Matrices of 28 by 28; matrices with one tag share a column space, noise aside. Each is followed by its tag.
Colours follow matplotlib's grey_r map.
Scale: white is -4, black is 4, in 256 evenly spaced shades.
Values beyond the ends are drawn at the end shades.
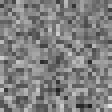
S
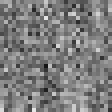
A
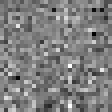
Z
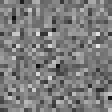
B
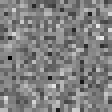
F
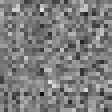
A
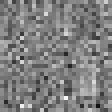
S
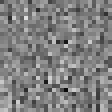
Z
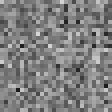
B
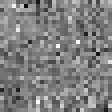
S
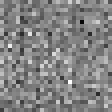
B
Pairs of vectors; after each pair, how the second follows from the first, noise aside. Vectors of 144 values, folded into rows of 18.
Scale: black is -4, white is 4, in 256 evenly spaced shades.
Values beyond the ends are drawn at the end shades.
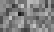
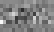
wrapped around, negated, partly zeroed.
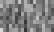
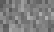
wrapped around, shrunk.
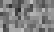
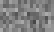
wrapped around, shrunk.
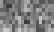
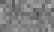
wrapped around, shrunk.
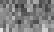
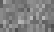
wrapped around, shrunk.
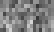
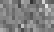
reversed, partly zeroed.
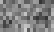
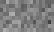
wrapped around, negated, shrunk.
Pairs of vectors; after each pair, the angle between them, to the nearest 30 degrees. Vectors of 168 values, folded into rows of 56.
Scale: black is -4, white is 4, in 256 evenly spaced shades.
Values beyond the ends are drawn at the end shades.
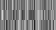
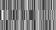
30 degrees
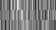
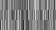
120 degrees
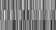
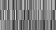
30 degrees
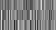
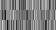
90 degrees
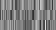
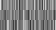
90 degrees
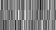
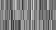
60 degrees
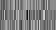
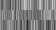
60 degrees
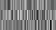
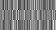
90 degrees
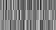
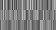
120 degrees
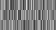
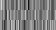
60 degrees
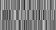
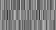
30 degrees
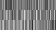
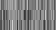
120 degrees
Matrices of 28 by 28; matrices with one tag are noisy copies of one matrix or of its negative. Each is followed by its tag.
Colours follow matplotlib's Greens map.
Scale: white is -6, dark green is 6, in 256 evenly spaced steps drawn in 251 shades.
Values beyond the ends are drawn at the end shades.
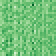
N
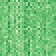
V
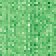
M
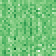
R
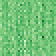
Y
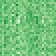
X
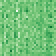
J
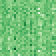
R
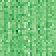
V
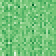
N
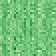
R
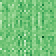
Y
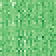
Y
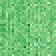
M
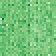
M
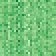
V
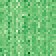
V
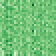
N
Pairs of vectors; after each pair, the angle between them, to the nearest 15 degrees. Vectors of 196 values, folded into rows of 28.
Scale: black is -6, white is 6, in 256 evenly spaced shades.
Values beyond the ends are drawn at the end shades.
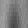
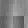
120 degrees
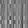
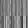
60 degrees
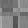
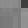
105 degrees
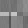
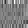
90 degrees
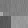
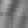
105 degrees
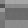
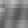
45 degrees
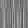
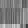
60 degrees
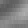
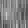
120 degrees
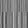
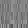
60 degrees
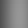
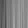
30 degrees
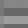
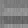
165 degrees
